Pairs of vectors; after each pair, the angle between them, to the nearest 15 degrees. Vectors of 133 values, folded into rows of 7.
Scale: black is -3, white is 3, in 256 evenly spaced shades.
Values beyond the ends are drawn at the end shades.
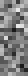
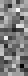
15 degrees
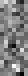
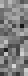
60 degrees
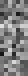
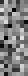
105 degrees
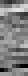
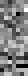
60 degrees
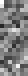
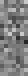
60 degrees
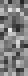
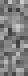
165 degrees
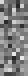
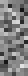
75 degrees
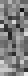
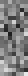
15 degrees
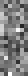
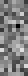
90 degrees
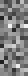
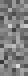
15 degrees
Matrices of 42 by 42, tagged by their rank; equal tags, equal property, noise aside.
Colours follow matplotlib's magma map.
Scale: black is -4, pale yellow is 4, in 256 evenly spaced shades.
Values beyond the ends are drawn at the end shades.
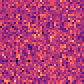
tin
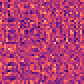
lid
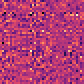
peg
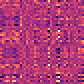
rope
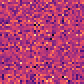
peg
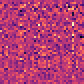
peg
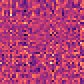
peg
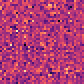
lid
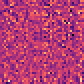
lid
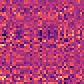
rope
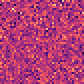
tin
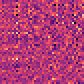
lid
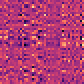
rope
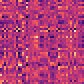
rope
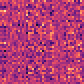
rope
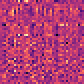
rope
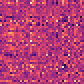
peg
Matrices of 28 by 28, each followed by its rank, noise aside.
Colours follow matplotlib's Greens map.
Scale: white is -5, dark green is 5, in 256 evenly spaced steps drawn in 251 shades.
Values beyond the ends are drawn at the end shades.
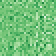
six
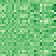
three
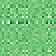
two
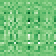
two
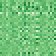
three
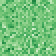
six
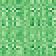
two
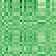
two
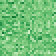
six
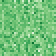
six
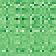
two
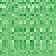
two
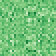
four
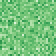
six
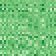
three
